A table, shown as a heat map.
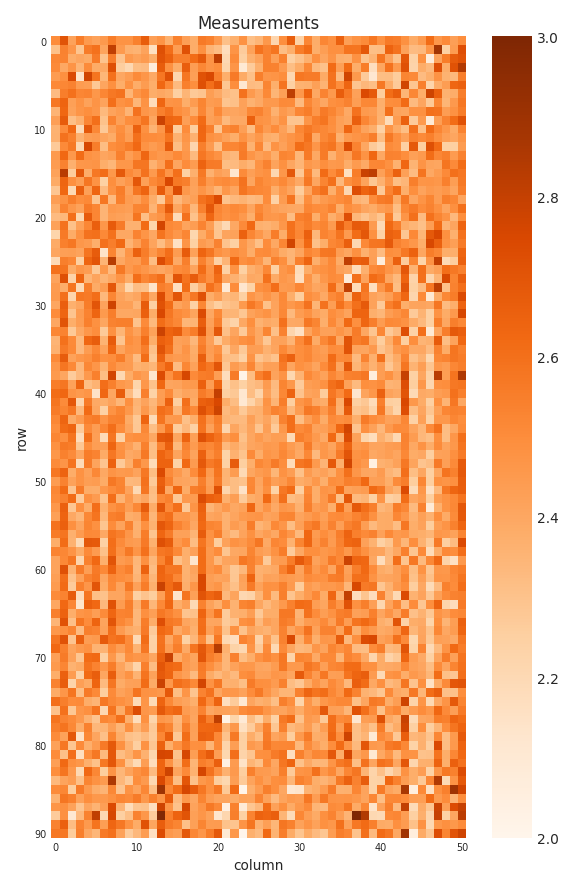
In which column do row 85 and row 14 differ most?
13
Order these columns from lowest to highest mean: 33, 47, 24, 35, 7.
24, 33, 35, 47, 7
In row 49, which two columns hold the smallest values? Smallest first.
23, 46
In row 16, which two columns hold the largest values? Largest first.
14, 10
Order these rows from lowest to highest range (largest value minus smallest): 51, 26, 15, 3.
26, 51, 15, 3
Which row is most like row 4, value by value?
45
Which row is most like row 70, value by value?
83
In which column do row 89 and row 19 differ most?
46
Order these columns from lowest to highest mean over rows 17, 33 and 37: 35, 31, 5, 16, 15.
31, 35, 16, 5, 15
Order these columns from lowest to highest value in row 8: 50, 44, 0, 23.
0, 23, 44, 50
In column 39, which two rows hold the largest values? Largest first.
15, 68
